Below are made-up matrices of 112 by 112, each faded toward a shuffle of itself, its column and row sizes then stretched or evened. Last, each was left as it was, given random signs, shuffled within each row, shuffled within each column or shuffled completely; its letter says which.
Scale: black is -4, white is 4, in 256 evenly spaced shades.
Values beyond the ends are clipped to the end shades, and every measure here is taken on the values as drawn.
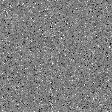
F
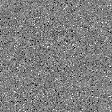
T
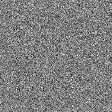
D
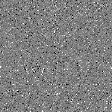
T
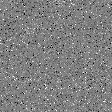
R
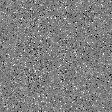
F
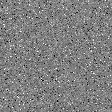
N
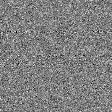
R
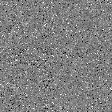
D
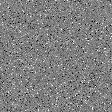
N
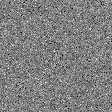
N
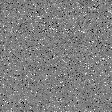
R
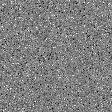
N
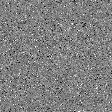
R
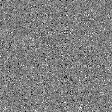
T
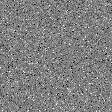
N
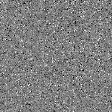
D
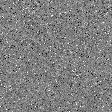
N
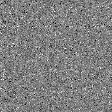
D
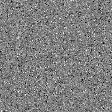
F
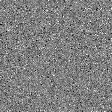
R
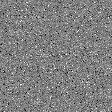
R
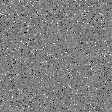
R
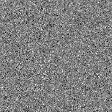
T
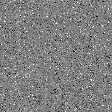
F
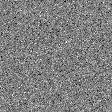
N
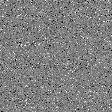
R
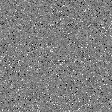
R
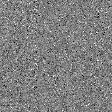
F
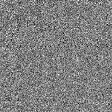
T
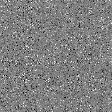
D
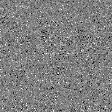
D
